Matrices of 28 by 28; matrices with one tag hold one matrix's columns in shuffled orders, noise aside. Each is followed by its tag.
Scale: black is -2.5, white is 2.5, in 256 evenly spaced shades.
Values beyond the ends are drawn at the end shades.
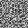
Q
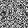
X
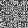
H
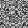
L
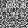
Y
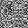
Q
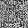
H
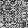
H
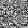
L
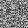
Q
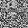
Y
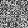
H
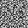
X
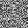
Q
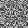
L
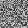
L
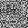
Q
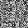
H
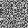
Q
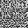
Y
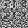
Y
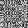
H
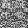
Y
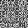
H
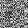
X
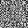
H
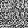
Y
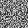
X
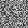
L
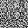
Y
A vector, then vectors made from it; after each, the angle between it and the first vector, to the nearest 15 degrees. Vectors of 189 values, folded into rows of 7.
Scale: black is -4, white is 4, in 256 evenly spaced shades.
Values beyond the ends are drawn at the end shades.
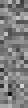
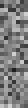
45 degrees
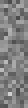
135 degrees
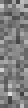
135 degrees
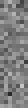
30 degrees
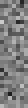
45 degrees
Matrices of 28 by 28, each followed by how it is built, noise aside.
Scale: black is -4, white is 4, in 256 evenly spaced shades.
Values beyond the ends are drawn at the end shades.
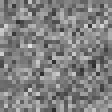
Hankel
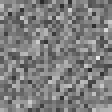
Hankel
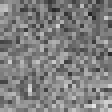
smooth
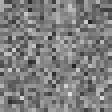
blocks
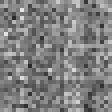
blocks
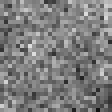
smooth
